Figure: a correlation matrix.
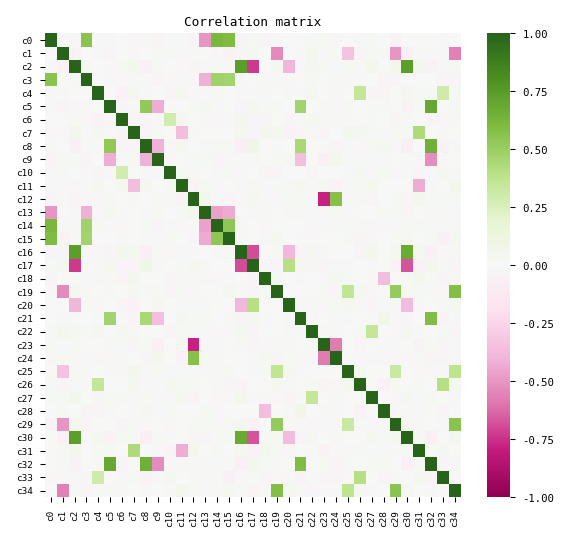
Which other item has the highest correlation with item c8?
c32
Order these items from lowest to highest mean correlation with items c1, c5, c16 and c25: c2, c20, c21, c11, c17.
c17, c20, c11, c21, c2
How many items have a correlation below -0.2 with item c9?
4
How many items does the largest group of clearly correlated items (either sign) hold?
5
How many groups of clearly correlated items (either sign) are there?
10
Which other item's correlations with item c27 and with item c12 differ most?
c23
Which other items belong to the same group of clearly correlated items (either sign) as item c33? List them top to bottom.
c4, c26
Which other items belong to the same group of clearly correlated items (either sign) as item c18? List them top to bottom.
c28
